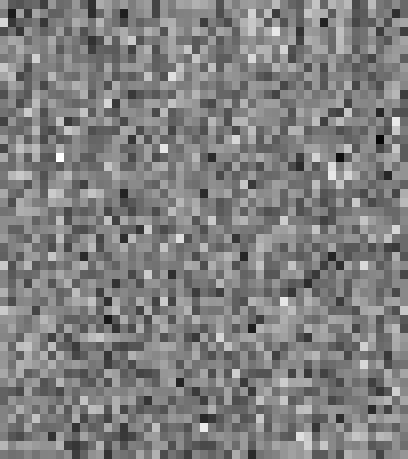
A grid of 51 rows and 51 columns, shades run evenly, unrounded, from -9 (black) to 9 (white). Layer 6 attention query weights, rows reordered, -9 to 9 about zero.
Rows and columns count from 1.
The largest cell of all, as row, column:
18, 8
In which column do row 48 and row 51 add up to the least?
10
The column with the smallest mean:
48
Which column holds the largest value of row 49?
38
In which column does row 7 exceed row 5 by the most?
25
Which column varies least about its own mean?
24
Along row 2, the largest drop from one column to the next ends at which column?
35
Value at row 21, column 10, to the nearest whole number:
-2
